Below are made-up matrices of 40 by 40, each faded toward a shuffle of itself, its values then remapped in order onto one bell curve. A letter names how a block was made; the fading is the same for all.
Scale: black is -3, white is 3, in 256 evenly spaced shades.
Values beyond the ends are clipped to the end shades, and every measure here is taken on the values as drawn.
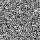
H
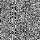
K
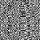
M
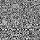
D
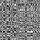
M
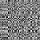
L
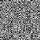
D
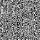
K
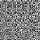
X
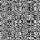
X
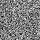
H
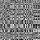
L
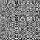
X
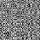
M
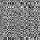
L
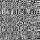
M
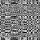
L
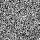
H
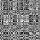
L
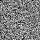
H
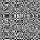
L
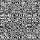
D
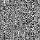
K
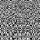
M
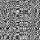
M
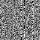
K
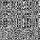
X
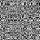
M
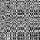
L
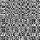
L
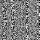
K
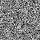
H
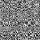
D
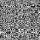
D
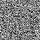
H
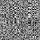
X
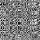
M
